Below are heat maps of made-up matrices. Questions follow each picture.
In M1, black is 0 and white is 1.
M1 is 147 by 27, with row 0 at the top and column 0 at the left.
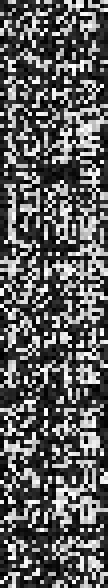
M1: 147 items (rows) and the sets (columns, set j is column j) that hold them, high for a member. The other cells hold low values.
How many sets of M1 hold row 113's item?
12
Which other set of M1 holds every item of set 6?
23
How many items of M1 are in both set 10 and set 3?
9
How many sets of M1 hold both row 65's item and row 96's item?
5
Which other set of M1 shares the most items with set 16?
2
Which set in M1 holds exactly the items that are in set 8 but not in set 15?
4
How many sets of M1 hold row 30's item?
12
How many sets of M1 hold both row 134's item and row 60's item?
3
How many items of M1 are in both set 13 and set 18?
0
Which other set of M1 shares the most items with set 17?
19
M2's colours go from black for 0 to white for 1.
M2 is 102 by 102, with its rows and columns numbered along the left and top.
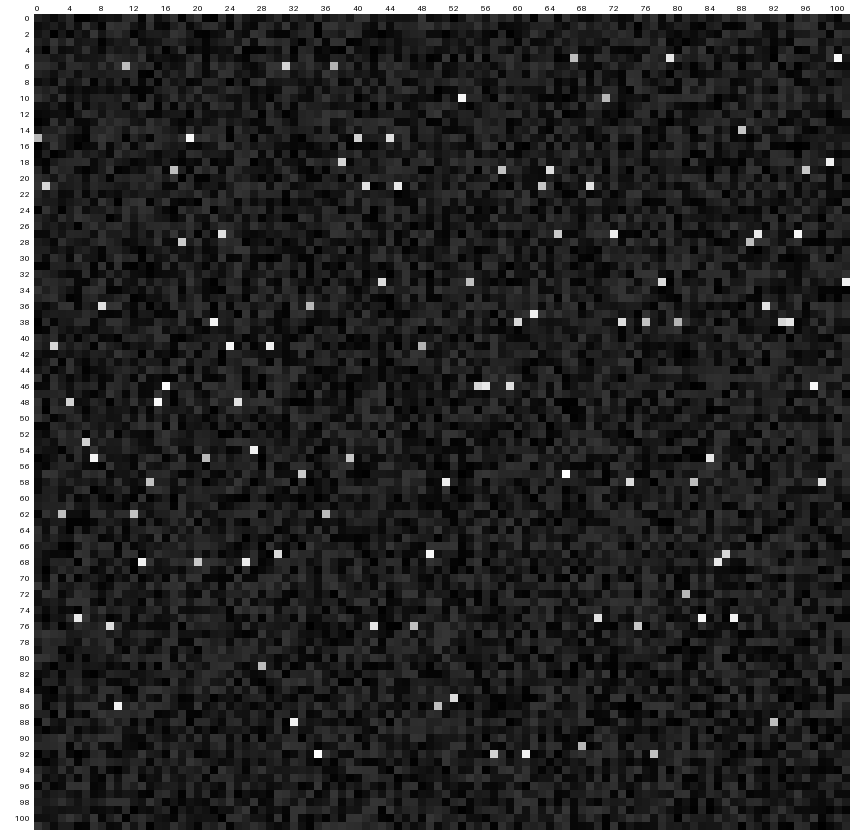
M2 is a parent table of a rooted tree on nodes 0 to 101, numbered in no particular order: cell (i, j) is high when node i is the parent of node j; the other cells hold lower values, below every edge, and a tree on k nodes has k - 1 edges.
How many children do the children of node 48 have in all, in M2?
4
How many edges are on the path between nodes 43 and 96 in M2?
8
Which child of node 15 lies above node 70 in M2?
19
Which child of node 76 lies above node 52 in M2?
75
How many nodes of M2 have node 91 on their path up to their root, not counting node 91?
6
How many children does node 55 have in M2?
4
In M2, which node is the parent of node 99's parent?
28
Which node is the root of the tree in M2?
46
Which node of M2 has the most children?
38
